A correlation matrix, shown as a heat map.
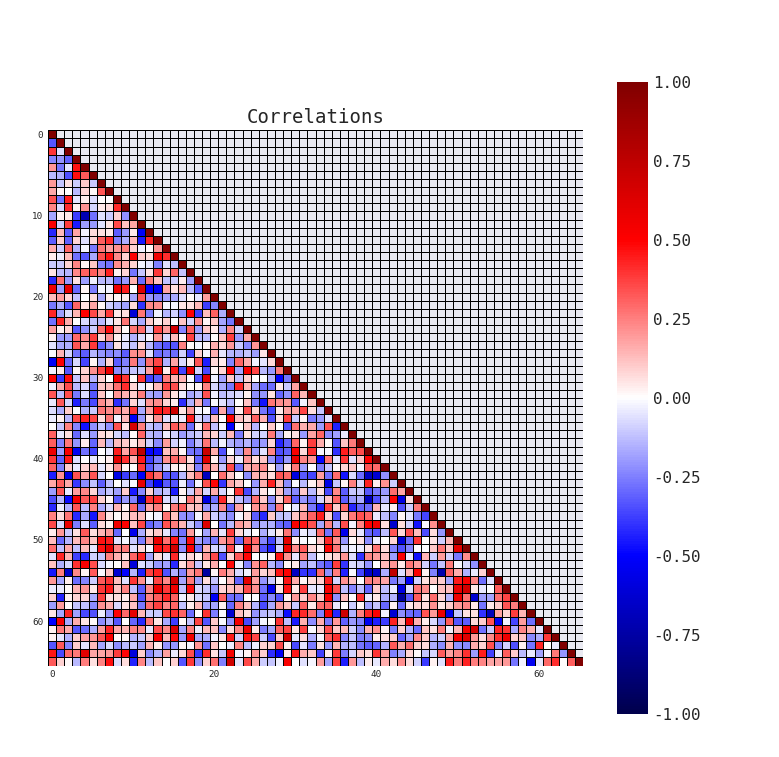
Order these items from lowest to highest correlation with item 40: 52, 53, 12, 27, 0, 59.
12, 27, 53, 52, 0, 59
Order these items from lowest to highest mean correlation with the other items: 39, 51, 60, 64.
60, 39, 64, 51
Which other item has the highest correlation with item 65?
22
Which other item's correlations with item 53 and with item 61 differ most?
15
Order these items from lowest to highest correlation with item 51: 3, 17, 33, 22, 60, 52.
60, 3, 33, 52, 22, 17
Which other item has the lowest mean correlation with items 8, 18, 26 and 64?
33
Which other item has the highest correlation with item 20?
43
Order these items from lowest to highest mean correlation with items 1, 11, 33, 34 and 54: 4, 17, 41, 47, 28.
4, 41, 17, 47, 28
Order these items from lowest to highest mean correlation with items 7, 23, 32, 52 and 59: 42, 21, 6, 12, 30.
42, 21, 12, 6, 30
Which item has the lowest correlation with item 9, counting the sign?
54
